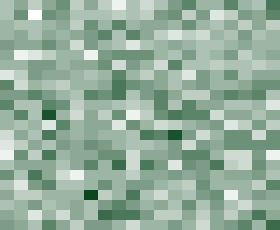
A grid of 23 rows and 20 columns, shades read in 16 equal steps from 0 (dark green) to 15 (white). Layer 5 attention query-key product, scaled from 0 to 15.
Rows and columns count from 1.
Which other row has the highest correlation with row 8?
15
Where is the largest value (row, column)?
2, 3
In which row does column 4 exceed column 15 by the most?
13
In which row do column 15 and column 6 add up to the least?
16
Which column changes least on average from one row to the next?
6
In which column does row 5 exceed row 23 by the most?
20
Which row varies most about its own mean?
12
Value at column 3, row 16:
11
